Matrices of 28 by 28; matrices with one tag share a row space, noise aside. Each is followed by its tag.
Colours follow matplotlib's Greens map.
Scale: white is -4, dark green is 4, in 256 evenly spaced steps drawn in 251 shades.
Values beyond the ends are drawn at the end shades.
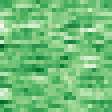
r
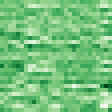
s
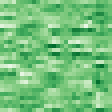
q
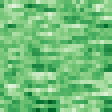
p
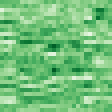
q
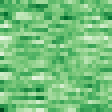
r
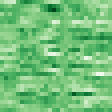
q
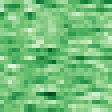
p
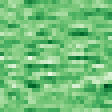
p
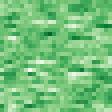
p
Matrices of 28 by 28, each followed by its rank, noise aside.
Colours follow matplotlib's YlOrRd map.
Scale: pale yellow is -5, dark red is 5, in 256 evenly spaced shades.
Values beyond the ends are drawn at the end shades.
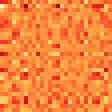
three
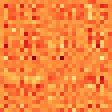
three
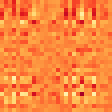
two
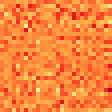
five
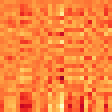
two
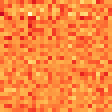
four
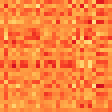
three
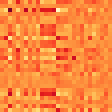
two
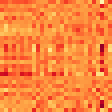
two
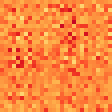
four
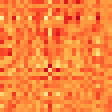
three
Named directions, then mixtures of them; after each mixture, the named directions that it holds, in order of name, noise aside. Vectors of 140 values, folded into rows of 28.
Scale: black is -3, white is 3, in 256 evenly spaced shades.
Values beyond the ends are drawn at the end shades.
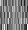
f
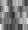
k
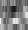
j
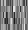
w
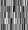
w.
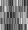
f, k.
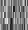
k, w.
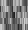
k, w.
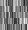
f, k, w.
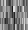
k, w.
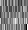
f, j.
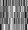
f, k, w.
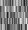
f, k, w.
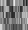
j, k, w.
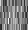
f, k.
